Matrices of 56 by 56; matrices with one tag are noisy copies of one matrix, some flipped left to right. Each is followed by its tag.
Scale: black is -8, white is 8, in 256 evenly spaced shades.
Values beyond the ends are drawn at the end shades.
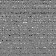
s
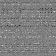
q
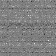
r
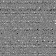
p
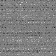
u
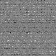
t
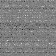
r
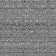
r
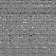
s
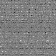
t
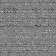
q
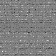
t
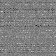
q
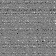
p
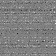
p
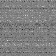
r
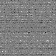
t
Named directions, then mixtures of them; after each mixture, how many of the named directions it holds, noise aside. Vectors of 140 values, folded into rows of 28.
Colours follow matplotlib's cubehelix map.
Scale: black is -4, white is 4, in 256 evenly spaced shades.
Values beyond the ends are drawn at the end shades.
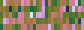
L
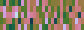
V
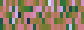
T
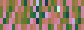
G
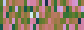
three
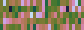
one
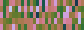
three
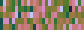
three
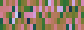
one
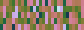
three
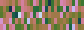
two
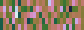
two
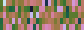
three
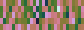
one
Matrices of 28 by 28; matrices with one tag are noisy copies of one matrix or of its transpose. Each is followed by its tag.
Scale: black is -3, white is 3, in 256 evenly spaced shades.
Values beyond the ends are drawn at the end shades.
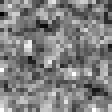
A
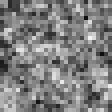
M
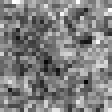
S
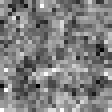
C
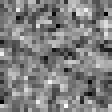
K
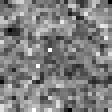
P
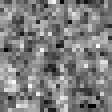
K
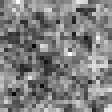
S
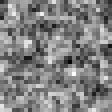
A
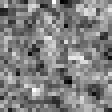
M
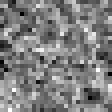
M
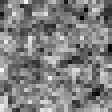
A
